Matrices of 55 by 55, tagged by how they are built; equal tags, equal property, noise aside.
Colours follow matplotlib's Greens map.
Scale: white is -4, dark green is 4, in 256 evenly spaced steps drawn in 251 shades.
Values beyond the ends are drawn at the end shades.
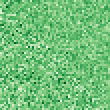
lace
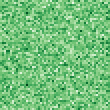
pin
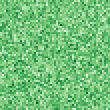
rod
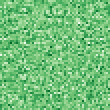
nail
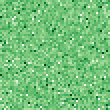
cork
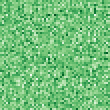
nail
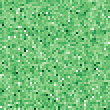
cork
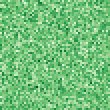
rod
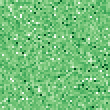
cork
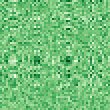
nail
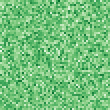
rod
